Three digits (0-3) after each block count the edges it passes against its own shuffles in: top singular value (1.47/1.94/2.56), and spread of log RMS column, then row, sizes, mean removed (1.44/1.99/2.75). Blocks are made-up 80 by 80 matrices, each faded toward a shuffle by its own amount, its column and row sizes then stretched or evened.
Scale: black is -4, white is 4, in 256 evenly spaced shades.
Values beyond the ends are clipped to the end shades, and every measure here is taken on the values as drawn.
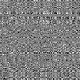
3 0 3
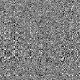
2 2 2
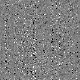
0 2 1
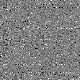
1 0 2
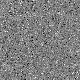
0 0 0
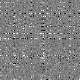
2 2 3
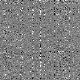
1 3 2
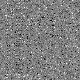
1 1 0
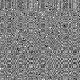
3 0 1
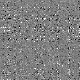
1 2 2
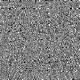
0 1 2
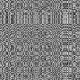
3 3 0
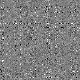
0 2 2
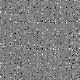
0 3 2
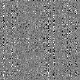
0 3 2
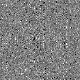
1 2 0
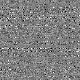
0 1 3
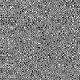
2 1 1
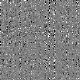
0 3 2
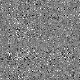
0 2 2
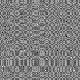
3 0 1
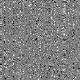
2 2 0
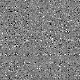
0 2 2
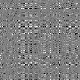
3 2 3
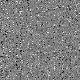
0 2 0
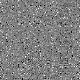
1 1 1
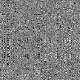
2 2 1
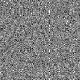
2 1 0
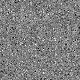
0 0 1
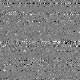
2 0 3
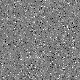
0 1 0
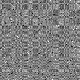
3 0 1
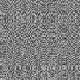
3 1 2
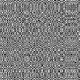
3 2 2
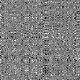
3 2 2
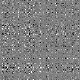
1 3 3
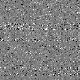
1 1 2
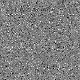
1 0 1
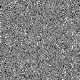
0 1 0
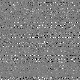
1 0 3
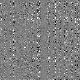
1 3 2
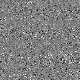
0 0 2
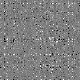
2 2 2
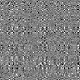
3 2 2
